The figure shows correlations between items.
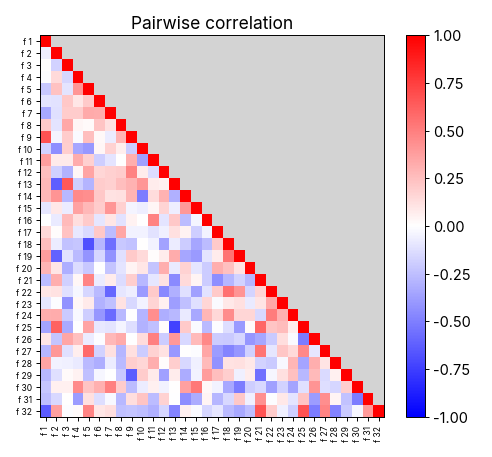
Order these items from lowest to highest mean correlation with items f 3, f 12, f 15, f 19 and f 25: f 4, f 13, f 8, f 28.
f 28, f 4, f 13, f 8
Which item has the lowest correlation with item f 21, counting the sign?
f 29
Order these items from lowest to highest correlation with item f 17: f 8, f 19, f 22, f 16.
f 16, f 19, f 22, f 8
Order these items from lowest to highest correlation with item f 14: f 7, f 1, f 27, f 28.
f 28, f 27, f 7, f 1
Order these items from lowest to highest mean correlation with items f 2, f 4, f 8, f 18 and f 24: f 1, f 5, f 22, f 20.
f 5, f 20, f 1, f 22
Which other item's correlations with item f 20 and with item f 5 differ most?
f 18
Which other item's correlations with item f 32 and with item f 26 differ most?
f 25
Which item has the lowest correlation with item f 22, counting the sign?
f 7
